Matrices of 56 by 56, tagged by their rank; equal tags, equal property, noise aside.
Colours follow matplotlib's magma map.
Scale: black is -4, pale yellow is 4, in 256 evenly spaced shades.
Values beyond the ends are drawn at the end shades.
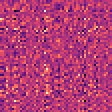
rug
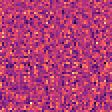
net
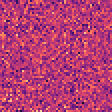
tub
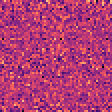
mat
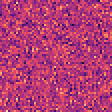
tub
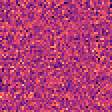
mat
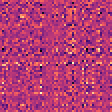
rug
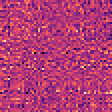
net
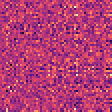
net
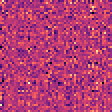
net
